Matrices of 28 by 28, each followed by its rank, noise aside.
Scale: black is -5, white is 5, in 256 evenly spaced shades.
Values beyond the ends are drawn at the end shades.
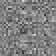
four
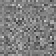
six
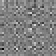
three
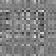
two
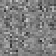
six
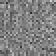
eight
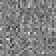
six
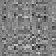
three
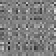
three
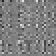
three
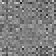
four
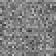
eight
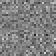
six
